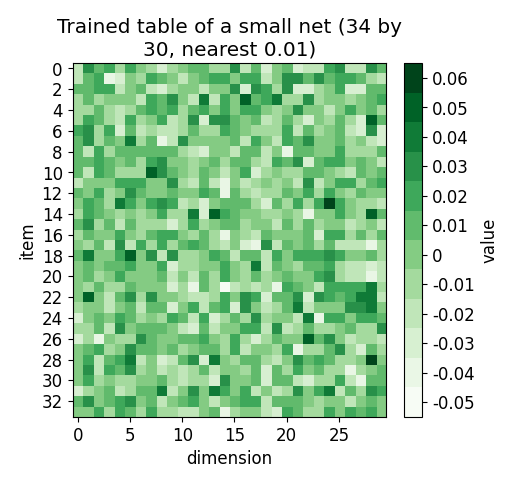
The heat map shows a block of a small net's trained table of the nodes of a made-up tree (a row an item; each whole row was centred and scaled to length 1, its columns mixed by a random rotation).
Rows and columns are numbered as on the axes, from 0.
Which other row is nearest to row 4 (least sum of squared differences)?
1
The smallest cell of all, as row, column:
21, 14
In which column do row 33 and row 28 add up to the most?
28
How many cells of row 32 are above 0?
15
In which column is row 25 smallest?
11
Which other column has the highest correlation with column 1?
5
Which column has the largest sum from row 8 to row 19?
24
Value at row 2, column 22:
-0.03
